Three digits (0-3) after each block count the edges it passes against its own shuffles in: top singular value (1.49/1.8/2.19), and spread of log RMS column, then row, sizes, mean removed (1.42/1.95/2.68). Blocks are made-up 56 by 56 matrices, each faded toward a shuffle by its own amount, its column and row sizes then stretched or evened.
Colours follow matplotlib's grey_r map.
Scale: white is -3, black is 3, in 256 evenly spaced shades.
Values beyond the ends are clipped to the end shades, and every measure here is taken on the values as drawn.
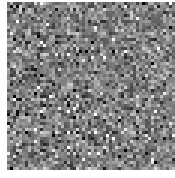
1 1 0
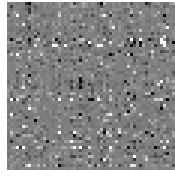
0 2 2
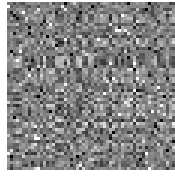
3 0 0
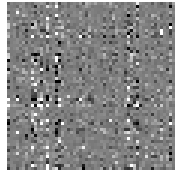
0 3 2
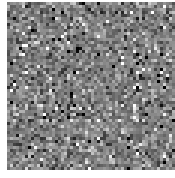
0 0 0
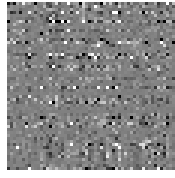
1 1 3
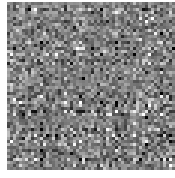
0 1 2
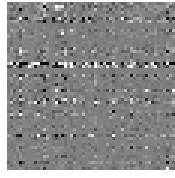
1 2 3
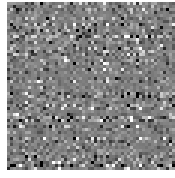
0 0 3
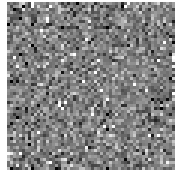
0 0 0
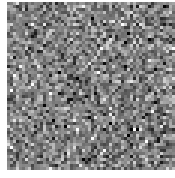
2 0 0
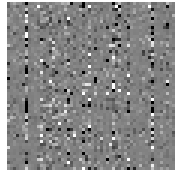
1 3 0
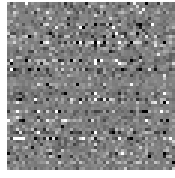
1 0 3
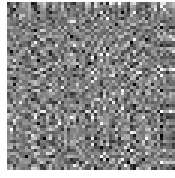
3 1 0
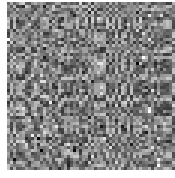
3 0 0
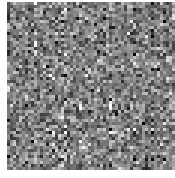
1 1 0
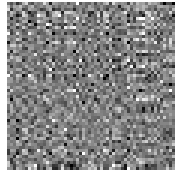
3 1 2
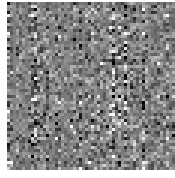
0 3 0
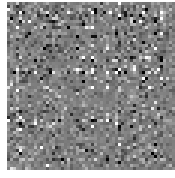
0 2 2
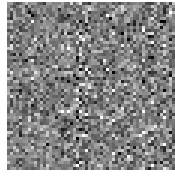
1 2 0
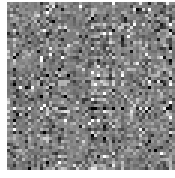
2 2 0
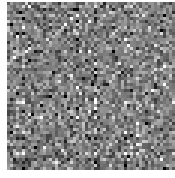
1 1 0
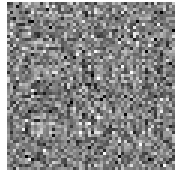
2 0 0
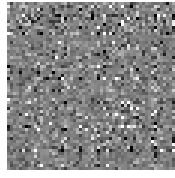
0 2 2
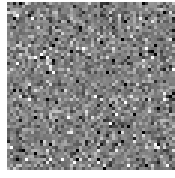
0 0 1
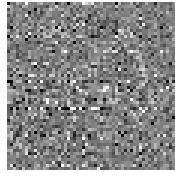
2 1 2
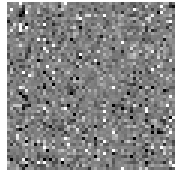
0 2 0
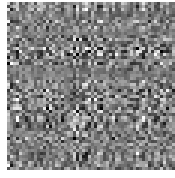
3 2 3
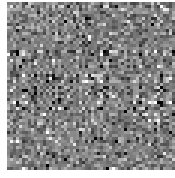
2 0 2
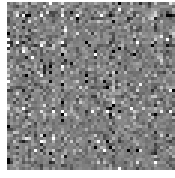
0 2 1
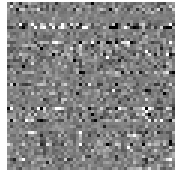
1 0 3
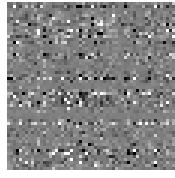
1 1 3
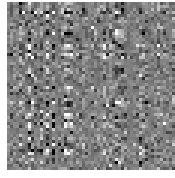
3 3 2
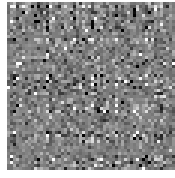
2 1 2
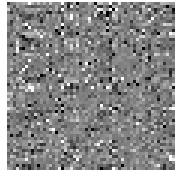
2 1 1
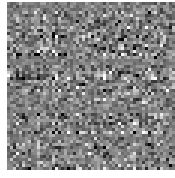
1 1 3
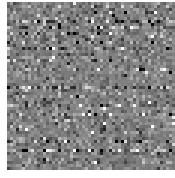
1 0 2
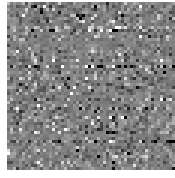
0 0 2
